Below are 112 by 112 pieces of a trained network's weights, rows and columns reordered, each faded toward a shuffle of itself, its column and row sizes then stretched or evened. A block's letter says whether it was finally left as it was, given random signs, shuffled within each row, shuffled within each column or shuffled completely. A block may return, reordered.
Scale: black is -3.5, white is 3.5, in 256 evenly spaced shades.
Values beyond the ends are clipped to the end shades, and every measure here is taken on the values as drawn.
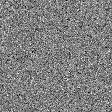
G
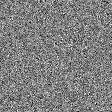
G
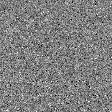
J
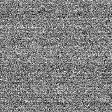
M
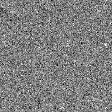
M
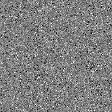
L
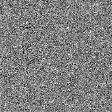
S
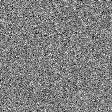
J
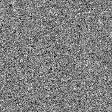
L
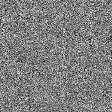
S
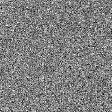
M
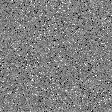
G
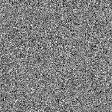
M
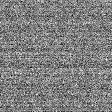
J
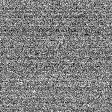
J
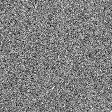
G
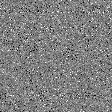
J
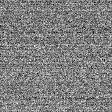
J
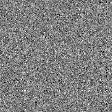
S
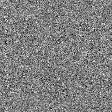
S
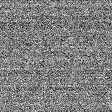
J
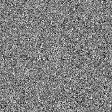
M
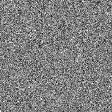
S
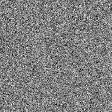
M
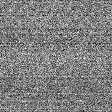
J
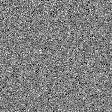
J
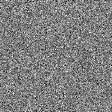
S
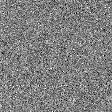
J
